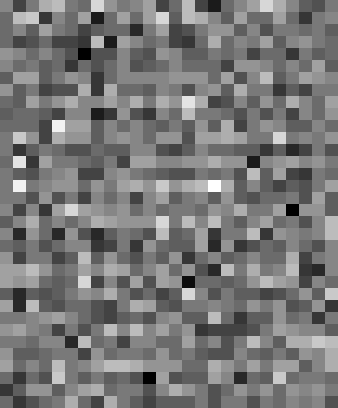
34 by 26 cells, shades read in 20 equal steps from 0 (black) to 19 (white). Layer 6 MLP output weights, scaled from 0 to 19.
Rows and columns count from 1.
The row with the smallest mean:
13
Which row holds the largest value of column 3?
2
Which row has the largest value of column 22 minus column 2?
32
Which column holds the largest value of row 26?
3
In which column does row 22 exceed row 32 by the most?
12
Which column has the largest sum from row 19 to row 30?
26
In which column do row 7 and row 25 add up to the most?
15
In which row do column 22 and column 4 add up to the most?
1
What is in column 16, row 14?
11
